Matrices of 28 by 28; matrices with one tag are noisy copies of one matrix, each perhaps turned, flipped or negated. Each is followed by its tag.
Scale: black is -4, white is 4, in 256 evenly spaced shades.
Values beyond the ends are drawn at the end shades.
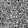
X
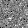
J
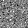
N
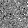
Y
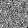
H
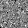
H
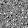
N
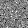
X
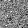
J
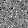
X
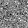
Y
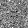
X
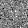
X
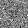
X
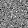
X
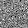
X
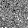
Y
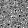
X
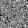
H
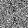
Y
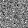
N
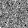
H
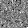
H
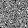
H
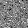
J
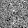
Y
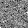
H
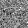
Y
